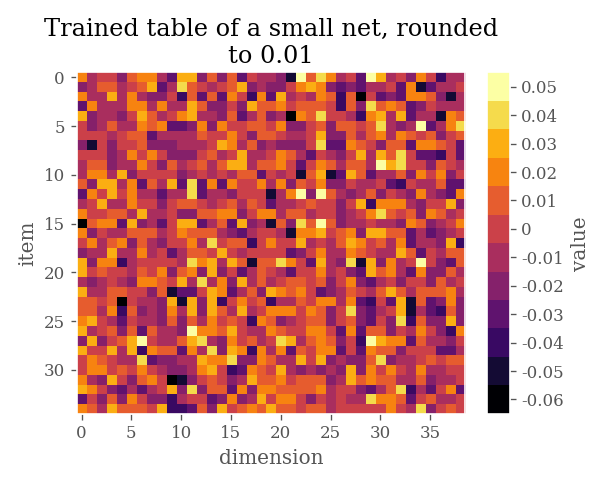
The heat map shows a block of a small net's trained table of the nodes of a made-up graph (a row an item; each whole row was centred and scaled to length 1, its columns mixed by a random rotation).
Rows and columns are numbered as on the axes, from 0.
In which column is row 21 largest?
12
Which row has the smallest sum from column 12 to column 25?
10
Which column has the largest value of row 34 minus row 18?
34
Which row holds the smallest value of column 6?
28
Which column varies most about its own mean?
29
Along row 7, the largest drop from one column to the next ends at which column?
25
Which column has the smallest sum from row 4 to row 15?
26
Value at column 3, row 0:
0
